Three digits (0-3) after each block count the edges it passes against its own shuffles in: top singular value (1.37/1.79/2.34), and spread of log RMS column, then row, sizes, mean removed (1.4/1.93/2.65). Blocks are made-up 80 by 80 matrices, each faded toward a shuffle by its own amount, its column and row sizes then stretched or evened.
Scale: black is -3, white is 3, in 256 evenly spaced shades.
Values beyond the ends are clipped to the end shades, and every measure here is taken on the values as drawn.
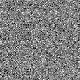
2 0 0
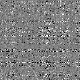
1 2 3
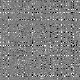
1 3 3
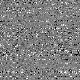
2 0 3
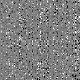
2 3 0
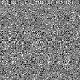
2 1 2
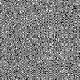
3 0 0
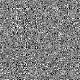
2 2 2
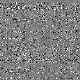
1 2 3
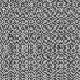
3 0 0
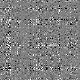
1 3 3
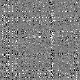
1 3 3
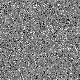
0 0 0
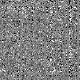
0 3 2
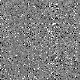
1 2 2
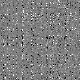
1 3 2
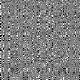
3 3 1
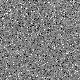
0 0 0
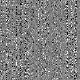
1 3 0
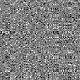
3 1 1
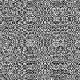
3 0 2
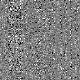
1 3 1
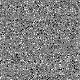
1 1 2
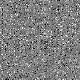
2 0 1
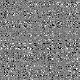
0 2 3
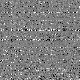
2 0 3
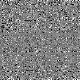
0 2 3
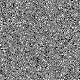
1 1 0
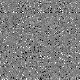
2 2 2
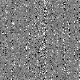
0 3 0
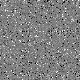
1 1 1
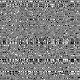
3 0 3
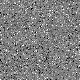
0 1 0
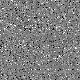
0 0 2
